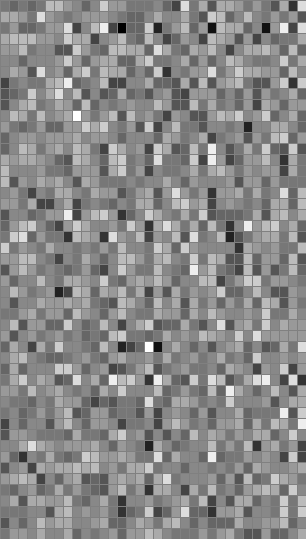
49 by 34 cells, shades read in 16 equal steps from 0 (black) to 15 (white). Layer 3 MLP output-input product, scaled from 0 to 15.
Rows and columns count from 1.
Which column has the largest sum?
8
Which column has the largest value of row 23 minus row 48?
1
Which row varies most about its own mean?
3
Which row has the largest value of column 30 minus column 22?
11
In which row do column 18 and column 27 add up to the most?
7
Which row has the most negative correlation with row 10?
18
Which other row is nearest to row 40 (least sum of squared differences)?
29
